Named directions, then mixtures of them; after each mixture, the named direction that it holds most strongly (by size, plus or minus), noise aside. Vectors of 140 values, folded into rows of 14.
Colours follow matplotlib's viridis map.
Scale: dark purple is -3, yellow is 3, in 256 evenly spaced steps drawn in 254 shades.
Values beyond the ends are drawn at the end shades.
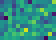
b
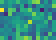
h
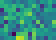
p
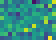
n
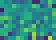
p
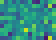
n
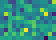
b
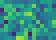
p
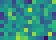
b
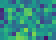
p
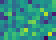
b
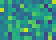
n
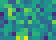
p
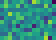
n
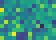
p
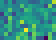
b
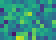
p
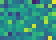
n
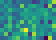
n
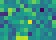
h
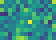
h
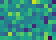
n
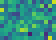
n
